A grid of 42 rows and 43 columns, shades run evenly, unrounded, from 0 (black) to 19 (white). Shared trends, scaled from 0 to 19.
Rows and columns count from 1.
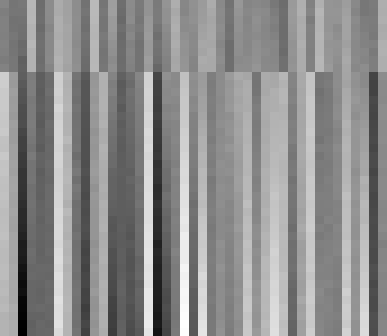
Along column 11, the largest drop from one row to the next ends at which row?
10
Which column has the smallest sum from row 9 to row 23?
18
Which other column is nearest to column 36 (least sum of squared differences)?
24
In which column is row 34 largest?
21
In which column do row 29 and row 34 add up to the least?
3
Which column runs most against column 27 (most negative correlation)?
29
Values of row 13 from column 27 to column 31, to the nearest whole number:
12 13 9 13 13
